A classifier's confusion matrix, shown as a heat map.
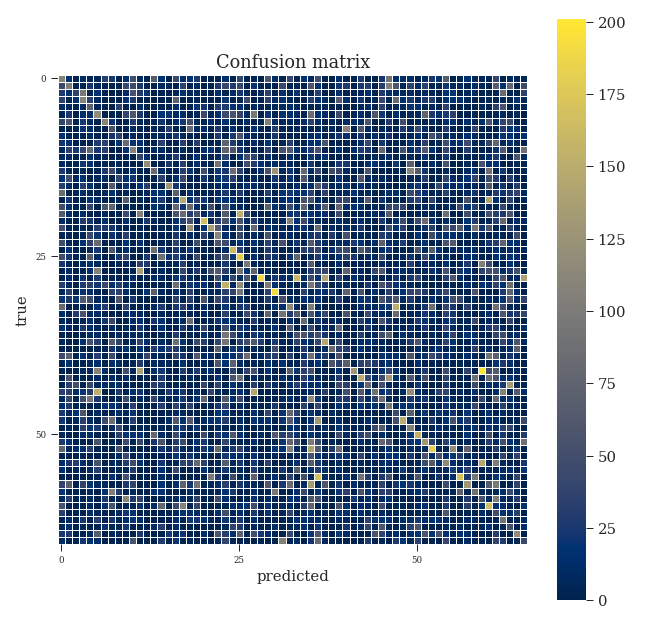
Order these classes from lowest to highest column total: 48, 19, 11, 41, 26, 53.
41, 53, 48, 26, 19, 11
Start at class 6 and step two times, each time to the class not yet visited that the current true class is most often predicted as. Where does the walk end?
23
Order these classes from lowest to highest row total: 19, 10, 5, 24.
24, 5, 19, 10
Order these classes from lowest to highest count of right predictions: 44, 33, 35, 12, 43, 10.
35, 33, 43, 44, 10, 12
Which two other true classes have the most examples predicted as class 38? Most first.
40, 13
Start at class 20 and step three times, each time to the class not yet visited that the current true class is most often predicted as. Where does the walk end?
49
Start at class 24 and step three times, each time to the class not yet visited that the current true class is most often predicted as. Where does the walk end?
25
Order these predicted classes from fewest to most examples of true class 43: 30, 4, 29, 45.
30, 29, 4, 45
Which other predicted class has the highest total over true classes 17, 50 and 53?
60
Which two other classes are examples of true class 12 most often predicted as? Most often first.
22, 49
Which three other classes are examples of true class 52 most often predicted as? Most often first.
35, 55, 32
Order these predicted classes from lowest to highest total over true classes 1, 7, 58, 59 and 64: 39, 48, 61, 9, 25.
48, 39, 25, 9, 61
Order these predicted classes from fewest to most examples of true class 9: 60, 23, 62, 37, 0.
62, 0, 60, 37, 23
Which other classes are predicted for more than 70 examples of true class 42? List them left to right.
25, 46, 58, 60
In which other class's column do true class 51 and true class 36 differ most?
65
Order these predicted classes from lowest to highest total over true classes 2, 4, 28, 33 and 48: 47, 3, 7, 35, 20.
20, 7, 35, 47, 3
